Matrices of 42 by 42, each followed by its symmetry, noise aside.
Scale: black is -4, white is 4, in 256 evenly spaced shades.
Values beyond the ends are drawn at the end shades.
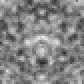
mirrored left to right.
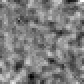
no symmetry.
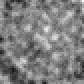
symmetric across the other diagonal.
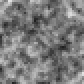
symmetric across the other diagonal.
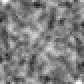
same after a half turn.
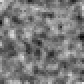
no symmetry.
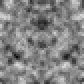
mirrored left to right.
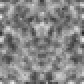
mirrored left to right.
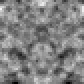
mirrored left to right.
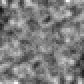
same after a half turn.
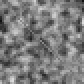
no symmetry.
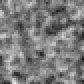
no symmetry.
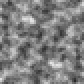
same after a half turn.
